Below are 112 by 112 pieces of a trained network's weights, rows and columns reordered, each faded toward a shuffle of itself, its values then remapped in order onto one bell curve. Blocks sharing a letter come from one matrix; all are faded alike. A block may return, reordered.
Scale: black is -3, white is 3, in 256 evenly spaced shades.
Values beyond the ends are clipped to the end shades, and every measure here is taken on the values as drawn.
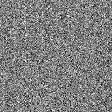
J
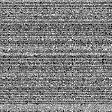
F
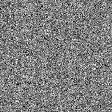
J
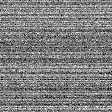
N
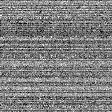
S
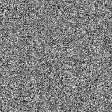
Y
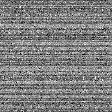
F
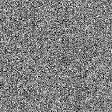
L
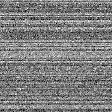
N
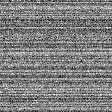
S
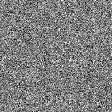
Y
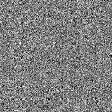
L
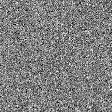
Y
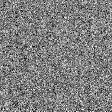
L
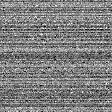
S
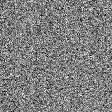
Y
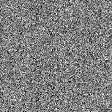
Y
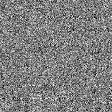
L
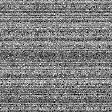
F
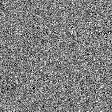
L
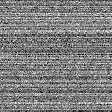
N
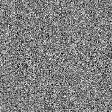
J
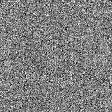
Y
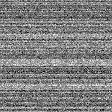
N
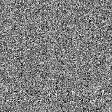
J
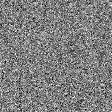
Y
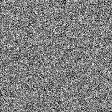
Y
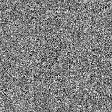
Y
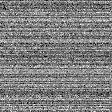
S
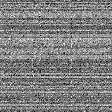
F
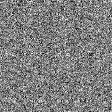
L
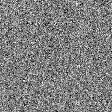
Y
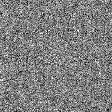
L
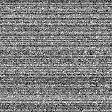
S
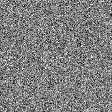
J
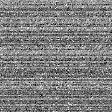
F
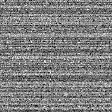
F
